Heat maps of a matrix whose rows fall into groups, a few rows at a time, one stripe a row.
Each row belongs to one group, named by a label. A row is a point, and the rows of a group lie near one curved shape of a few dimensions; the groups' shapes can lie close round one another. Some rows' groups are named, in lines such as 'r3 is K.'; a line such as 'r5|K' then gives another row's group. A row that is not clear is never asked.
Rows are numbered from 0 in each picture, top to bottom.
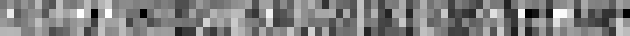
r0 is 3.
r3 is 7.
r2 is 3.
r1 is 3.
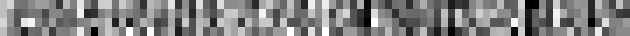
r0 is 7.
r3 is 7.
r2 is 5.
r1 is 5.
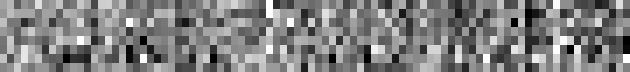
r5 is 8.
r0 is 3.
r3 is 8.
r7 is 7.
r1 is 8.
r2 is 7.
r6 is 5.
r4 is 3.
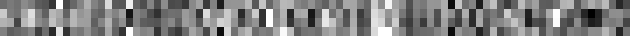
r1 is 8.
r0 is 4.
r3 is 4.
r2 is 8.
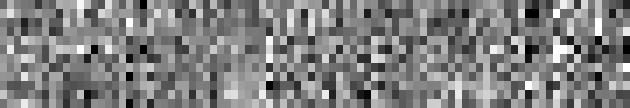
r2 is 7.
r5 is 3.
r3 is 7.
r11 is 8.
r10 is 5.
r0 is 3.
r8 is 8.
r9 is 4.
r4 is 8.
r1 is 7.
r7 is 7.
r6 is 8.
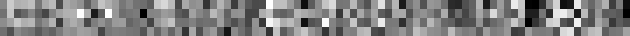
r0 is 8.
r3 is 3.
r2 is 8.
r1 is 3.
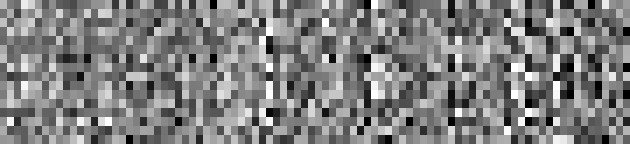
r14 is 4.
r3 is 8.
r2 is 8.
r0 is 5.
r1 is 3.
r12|4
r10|8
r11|7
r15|3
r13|3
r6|5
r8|4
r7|8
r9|8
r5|4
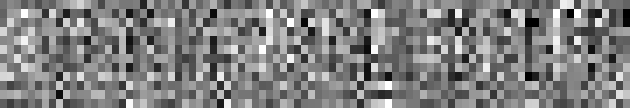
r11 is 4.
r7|5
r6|7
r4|8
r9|4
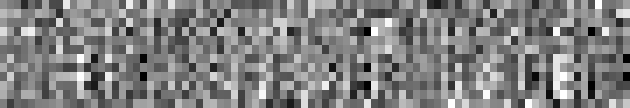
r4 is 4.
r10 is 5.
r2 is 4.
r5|4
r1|7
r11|4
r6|3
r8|3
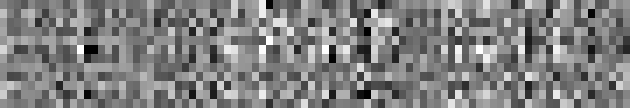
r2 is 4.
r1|5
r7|3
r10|5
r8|4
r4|8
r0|4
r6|5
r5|5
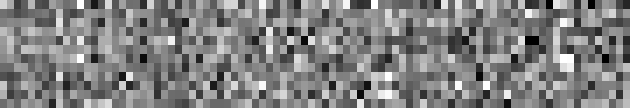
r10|4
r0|5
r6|3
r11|3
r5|8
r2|4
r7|3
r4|7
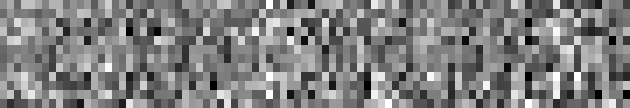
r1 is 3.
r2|8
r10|8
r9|5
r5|3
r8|8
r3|8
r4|7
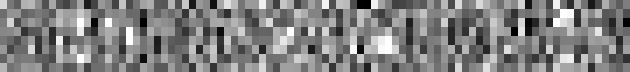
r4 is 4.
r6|3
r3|7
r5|4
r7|5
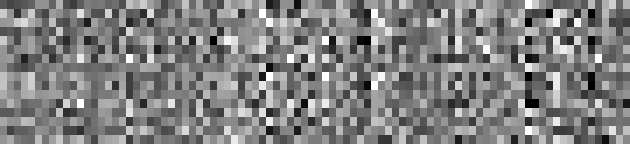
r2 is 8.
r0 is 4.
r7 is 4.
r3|4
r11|7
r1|5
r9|5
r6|7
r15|3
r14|4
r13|8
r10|8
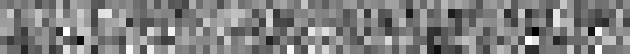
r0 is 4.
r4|4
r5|7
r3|7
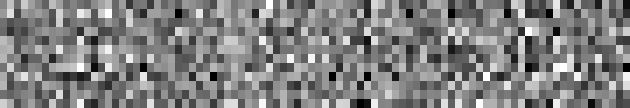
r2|4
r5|3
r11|5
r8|5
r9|4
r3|4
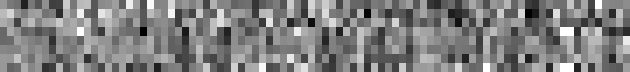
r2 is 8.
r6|7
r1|7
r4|3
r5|3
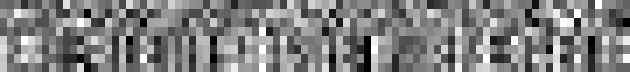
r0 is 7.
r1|8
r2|3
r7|5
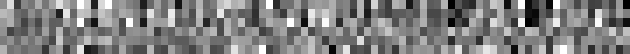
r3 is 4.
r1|7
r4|3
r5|5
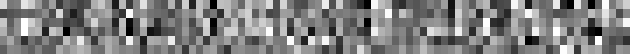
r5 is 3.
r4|7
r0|5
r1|4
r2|5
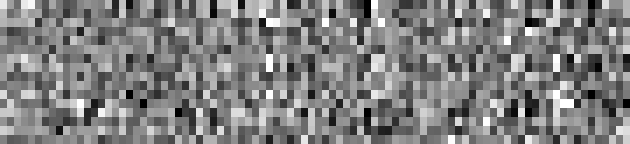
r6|8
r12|7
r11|3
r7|8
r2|8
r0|5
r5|3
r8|4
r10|8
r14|7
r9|4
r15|4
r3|4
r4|4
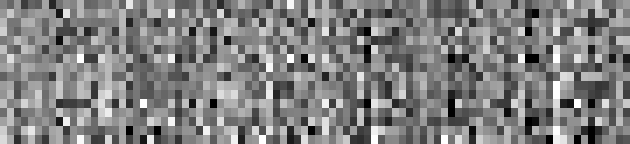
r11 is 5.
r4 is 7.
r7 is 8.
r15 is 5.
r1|7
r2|8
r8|3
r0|7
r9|3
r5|5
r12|3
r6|7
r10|3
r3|5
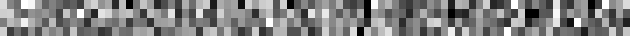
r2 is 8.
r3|4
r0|5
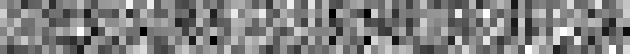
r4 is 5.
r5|4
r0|7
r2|7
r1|5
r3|3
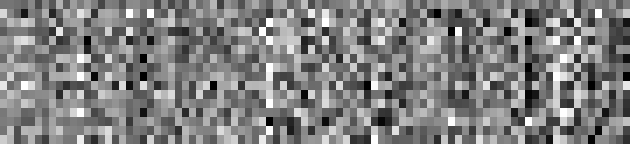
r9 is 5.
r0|4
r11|8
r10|7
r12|3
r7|8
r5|7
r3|4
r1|7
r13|4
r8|3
